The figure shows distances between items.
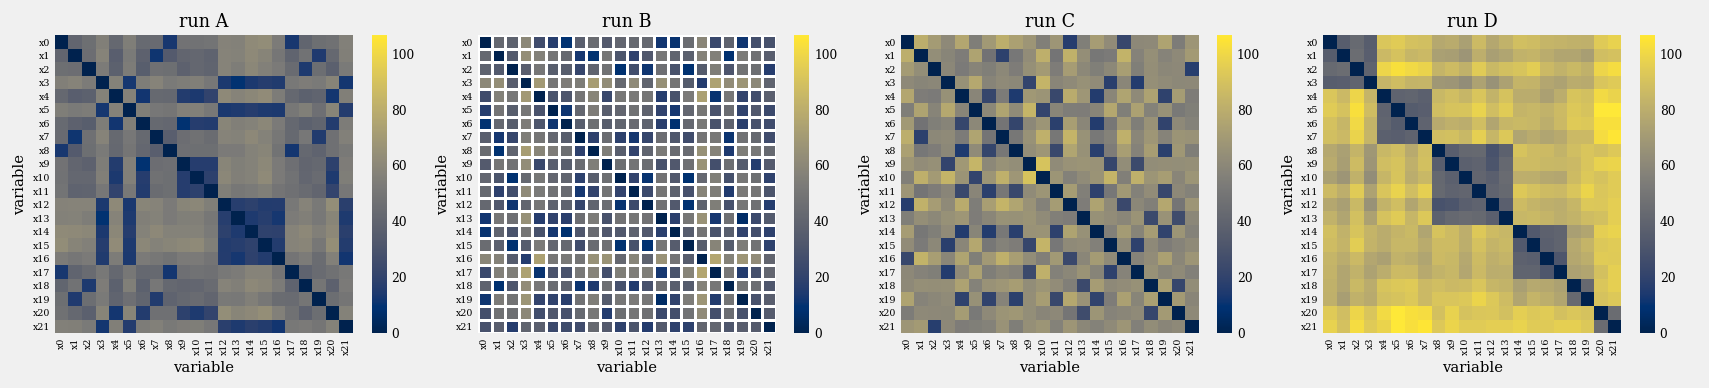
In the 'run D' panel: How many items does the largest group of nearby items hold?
6
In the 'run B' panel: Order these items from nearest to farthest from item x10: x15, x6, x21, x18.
x15, x21, x18, x6
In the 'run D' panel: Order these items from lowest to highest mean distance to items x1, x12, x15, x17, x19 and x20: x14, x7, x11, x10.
x14, x10, x11, x7
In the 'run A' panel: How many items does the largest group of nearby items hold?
8
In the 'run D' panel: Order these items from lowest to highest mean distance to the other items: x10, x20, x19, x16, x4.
x10, x16, x4, x19, x20
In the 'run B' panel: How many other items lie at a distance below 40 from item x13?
10
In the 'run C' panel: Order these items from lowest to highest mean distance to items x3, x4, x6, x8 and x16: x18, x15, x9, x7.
x15, x9, x7, x18
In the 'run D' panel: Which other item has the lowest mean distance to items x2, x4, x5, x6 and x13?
x7
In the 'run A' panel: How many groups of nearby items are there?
5
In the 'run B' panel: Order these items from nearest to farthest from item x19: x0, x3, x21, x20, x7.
x0, x20, x21, x7, x3
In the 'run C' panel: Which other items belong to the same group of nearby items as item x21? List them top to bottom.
x2
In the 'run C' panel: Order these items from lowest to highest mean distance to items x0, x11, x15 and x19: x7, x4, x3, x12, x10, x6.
x6, x4, x3, x12, x7, x10
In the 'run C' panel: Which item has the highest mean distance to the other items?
x10
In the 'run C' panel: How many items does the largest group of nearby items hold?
6
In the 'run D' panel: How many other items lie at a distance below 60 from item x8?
5
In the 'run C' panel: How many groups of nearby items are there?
7
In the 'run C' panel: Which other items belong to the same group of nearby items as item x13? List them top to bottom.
x18, x20
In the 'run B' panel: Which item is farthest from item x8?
x3
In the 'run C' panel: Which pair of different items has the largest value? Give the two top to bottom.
x9, x10
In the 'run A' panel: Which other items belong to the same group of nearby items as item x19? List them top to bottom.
x1, x7
